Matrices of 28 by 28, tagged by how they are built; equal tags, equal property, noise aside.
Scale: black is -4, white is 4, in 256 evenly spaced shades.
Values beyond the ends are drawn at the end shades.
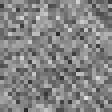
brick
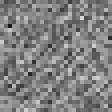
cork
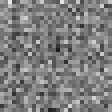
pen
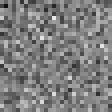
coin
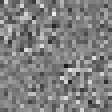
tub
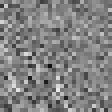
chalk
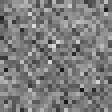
brick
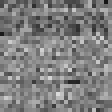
pen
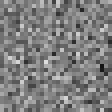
coin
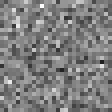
coin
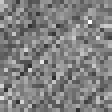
cork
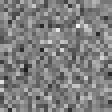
coin
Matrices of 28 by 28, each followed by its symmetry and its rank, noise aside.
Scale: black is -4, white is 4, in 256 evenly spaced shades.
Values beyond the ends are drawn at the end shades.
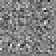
antisymmetric, rank eight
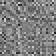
antisymmetric, rank four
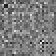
symmetric, rank six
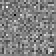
symmetric, rank eight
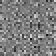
no symmetry, rank eight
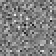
symmetric, rank eight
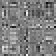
antisymmetric, rank four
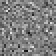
no symmetry, rank eight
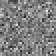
antisymmetric, rank eight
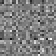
no symmetry, rank four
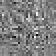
antisymmetric, rank six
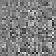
antisymmetric, rank six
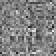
no symmetry, rank six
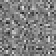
antisymmetric, rank eight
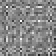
symmetric, rank four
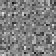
antisymmetric, rank six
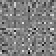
no symmetry, rank four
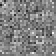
symmetric, rank six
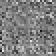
antisymmetric, rank six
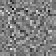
antisymmetric, rank six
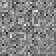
symmetric, rank eight
